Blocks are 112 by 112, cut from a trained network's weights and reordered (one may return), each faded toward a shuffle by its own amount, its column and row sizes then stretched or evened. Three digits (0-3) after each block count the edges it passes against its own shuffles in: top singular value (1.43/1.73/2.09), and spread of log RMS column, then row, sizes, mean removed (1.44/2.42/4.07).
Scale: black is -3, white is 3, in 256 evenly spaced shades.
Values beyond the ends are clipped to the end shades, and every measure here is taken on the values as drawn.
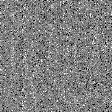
0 1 0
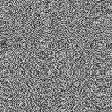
3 0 0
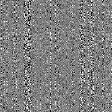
2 3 1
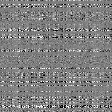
3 1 3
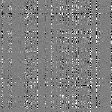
2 3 2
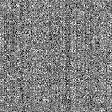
2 0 1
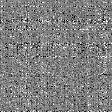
1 1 2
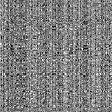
3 0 2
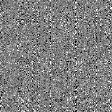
2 2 1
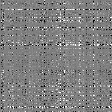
2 2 3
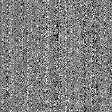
1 2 0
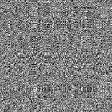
3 1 1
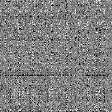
2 2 1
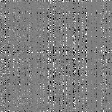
1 3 2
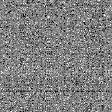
1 1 0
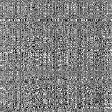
3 0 2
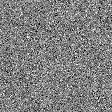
0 0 0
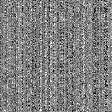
3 2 0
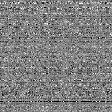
3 0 2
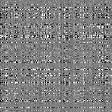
3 2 3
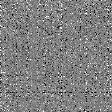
0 2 1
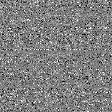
1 0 2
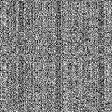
3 0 0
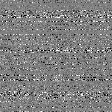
0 0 3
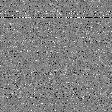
2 0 2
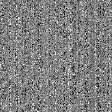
1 2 0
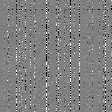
3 3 0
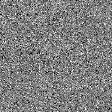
0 1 1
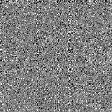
2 1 1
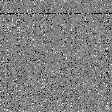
1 1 1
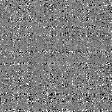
0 2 2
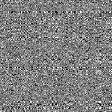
3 1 2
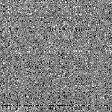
2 1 1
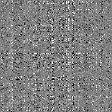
1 2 2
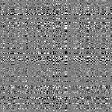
3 2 3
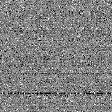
2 0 1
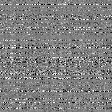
1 0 3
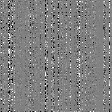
1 3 1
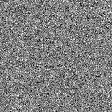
1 0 0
